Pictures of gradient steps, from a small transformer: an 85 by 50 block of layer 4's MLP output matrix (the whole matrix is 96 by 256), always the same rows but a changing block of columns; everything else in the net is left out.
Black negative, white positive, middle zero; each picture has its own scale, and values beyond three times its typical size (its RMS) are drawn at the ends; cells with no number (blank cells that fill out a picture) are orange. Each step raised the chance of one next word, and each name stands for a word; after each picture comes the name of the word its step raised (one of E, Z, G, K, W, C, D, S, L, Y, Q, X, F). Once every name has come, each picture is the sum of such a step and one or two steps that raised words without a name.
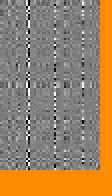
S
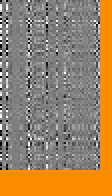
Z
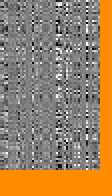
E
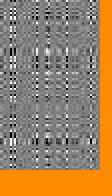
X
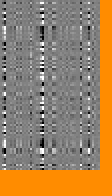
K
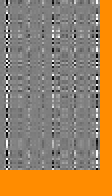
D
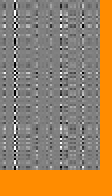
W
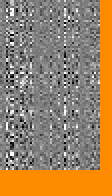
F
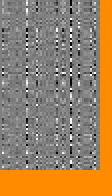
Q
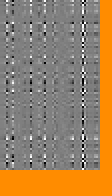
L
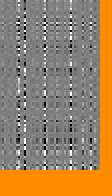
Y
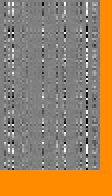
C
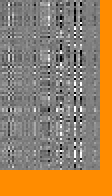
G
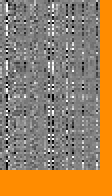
E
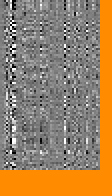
Y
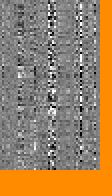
G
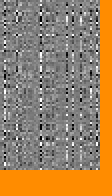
Z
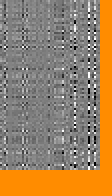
Y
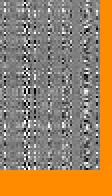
F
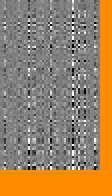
Y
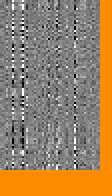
Y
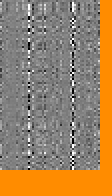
Q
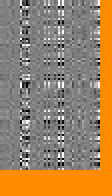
S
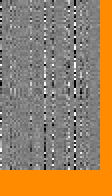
S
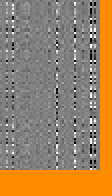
C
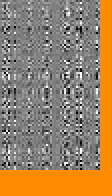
K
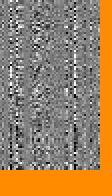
Y
